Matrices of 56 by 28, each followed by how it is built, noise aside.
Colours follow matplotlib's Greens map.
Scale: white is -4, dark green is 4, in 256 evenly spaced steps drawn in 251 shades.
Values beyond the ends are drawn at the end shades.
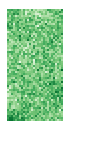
smooth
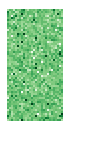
sparse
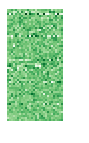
uneven rows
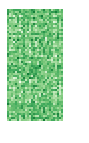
blocks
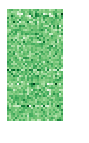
uneven rows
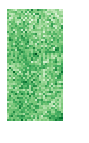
smooth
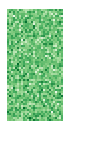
noise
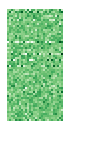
uneven rows
